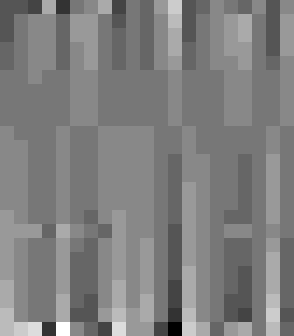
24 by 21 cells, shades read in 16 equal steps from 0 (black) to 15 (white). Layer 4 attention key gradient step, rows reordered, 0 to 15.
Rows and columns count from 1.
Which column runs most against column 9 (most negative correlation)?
13
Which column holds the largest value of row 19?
20
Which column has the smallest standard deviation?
19
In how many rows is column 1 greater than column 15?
11
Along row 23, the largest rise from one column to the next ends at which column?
14
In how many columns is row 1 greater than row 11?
8
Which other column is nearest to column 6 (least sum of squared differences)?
17
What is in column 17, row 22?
5
